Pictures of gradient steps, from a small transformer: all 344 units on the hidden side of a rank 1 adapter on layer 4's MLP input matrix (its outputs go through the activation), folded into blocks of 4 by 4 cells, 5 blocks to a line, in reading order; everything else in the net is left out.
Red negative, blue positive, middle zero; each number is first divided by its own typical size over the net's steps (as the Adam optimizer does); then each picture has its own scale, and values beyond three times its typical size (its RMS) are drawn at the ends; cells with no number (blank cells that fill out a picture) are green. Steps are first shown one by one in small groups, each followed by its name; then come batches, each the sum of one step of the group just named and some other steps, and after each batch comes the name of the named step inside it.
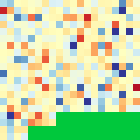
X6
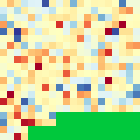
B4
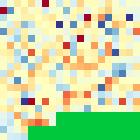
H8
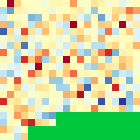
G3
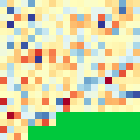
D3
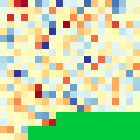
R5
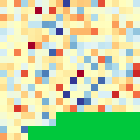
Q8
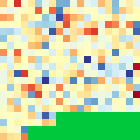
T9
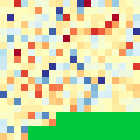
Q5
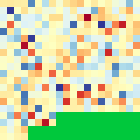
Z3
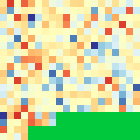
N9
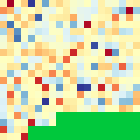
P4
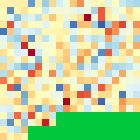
Z3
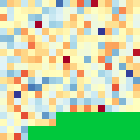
G3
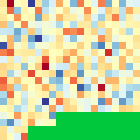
P4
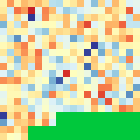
N9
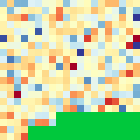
D3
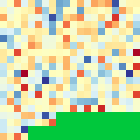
T9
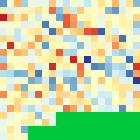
T9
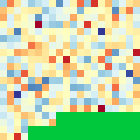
P4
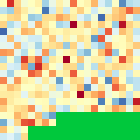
G3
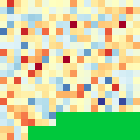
G3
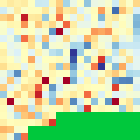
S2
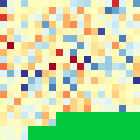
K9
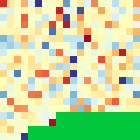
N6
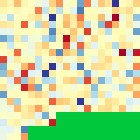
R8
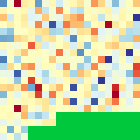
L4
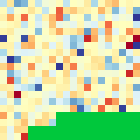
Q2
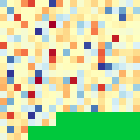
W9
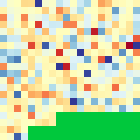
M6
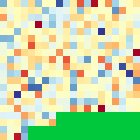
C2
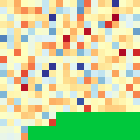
R8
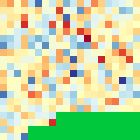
N6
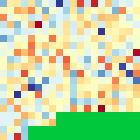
C2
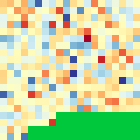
N6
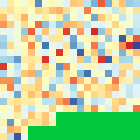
M6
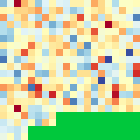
L4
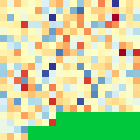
R8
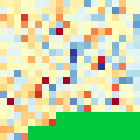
S2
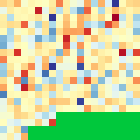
R8
